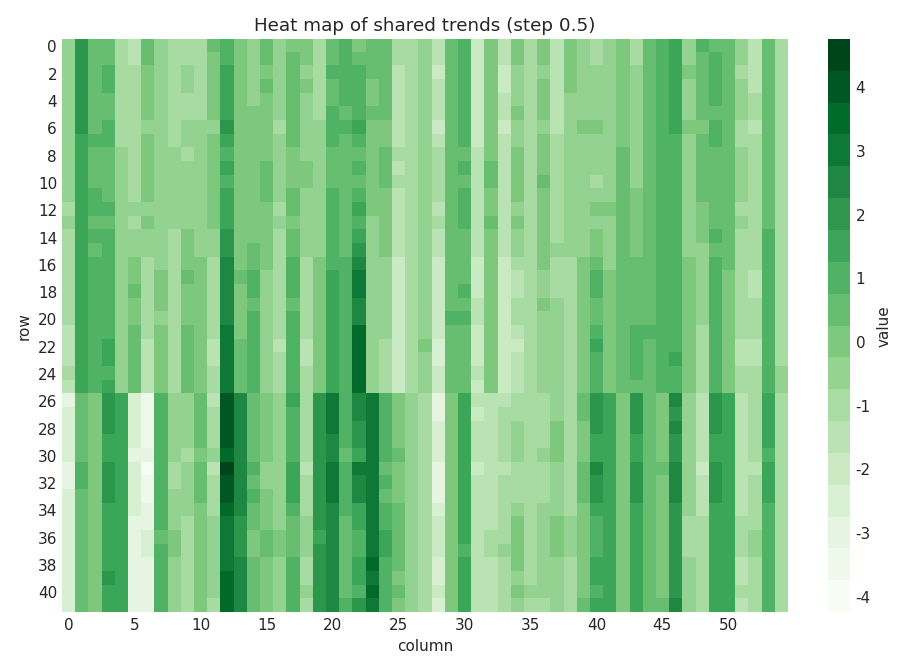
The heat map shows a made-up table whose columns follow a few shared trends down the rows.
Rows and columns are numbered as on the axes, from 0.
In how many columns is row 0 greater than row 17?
20
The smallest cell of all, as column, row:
6, 31
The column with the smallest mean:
28
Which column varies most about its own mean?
23
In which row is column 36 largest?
10
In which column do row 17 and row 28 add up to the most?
12
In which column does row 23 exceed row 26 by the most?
5
